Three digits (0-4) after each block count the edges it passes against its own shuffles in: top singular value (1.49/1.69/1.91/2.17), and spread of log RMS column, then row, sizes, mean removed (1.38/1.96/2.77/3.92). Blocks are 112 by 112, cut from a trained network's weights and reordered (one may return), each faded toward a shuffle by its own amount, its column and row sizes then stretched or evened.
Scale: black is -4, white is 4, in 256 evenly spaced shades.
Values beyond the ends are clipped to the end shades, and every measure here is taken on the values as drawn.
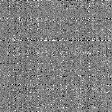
1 2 3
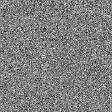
0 1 2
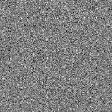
1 2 1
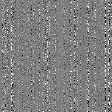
1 4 0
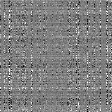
4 4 1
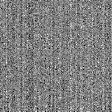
3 1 2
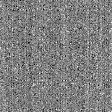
2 0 2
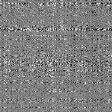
2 1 4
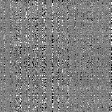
2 4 1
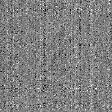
2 2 2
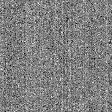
1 0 1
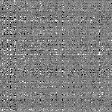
3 3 3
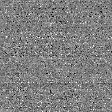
0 1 2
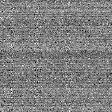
4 2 0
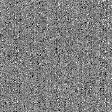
0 2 1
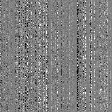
4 4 1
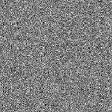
2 2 1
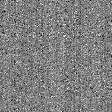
0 1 1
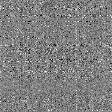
0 1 3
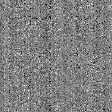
1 2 2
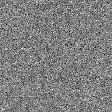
0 0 1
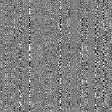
4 4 0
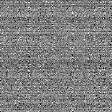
4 3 0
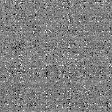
0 2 2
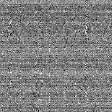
4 3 0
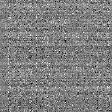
3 3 0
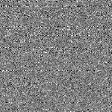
2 1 3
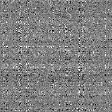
2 3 2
